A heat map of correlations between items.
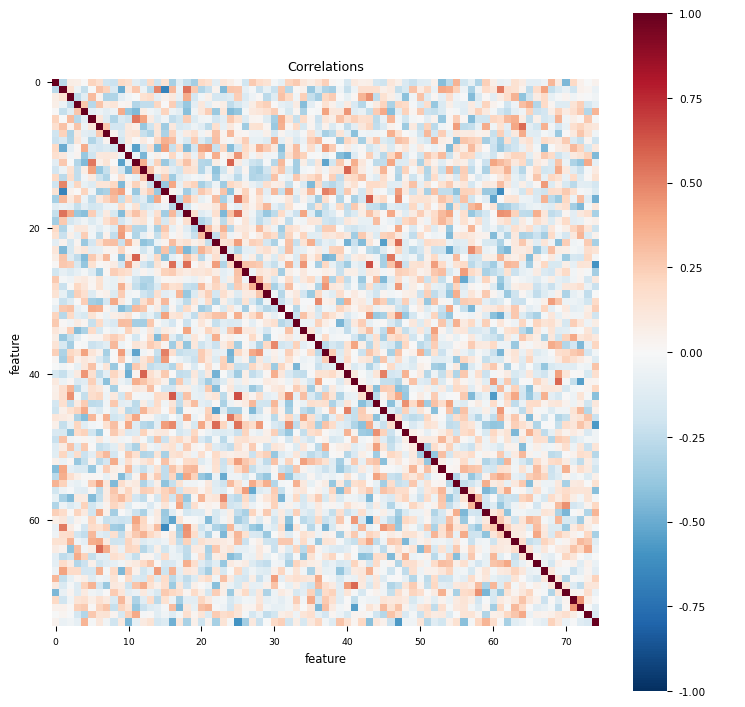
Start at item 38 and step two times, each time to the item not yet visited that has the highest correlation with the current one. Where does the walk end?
37
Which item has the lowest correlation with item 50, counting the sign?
64
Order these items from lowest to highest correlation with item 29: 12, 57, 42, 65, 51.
12, 65, 42, 57, 51
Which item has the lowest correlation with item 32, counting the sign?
61
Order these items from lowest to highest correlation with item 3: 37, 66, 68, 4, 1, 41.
66, 41, 1, 68, 37, 4
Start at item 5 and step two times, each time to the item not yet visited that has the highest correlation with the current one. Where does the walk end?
24
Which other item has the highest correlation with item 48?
44
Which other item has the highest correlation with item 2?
43
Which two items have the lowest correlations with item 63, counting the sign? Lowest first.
48, 36
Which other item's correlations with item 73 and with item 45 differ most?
22
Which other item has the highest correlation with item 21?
9
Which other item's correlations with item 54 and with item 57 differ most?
23
